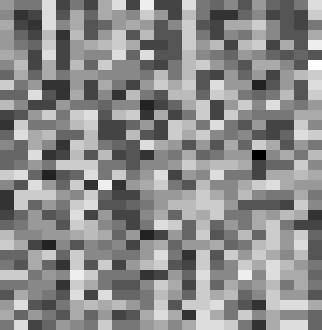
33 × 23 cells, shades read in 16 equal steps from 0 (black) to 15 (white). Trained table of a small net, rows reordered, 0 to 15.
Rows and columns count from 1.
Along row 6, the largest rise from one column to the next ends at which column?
4
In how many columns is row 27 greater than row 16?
13
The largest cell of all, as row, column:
7, 23
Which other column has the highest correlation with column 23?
14
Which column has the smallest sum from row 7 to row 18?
5
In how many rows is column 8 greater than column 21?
18
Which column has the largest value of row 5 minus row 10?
9
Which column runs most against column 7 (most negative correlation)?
8
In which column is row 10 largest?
3
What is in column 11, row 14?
5
